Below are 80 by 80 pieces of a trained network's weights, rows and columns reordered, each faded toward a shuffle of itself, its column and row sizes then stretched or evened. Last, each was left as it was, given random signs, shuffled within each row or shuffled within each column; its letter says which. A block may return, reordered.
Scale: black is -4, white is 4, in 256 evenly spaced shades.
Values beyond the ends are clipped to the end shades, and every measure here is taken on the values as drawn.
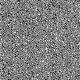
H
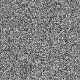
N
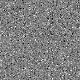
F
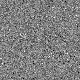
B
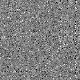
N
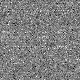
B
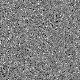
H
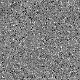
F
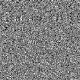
N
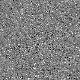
F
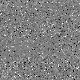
B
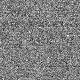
B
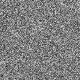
H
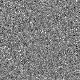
H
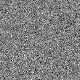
H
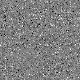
F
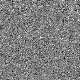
F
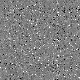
F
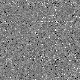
F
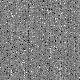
H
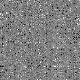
N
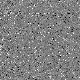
F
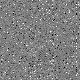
H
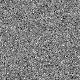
B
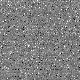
B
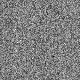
H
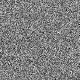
F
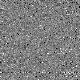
F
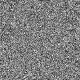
H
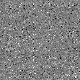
F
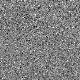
F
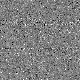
B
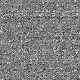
N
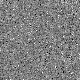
H
